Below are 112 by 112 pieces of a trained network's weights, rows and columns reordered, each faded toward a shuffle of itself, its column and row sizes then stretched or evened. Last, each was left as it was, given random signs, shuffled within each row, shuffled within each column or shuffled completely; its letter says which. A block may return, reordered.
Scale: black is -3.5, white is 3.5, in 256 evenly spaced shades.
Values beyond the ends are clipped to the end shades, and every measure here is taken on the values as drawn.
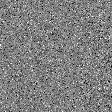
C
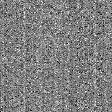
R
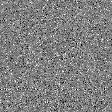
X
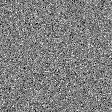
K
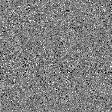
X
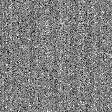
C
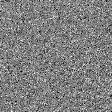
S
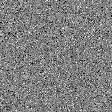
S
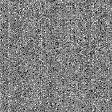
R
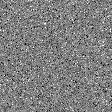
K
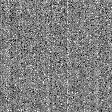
C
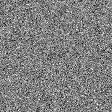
K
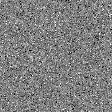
C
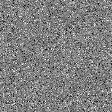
X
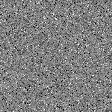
K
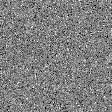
C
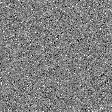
C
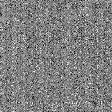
R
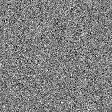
C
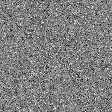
K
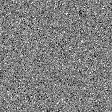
K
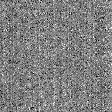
R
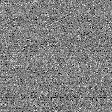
R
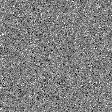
X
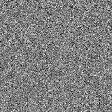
R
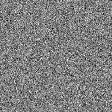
R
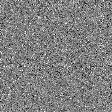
X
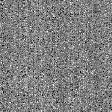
R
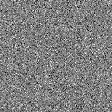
R
